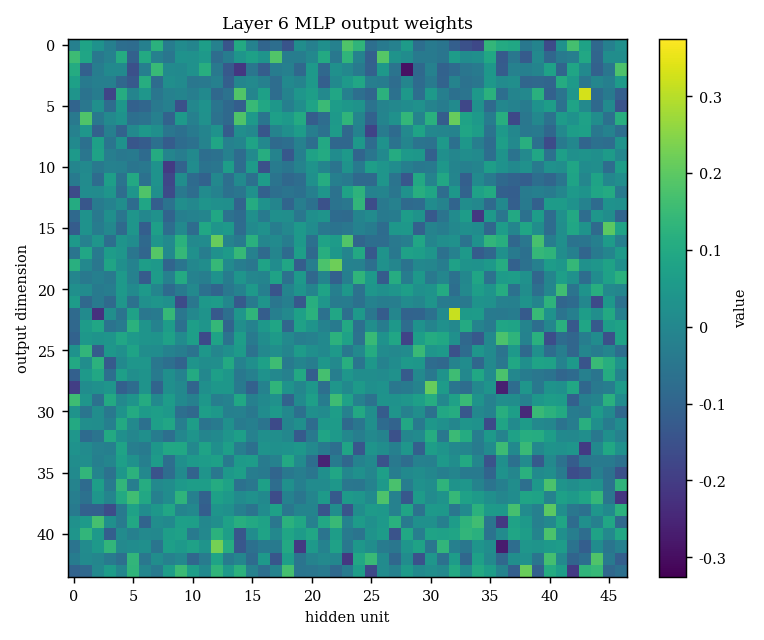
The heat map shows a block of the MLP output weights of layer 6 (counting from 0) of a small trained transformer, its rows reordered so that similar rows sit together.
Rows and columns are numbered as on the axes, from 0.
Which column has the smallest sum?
25
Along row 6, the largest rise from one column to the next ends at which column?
32
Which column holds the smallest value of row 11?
8
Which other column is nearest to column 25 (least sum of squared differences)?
37
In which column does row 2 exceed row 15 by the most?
0
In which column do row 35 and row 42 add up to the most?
5
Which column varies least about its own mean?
10
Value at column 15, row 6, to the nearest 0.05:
0.05
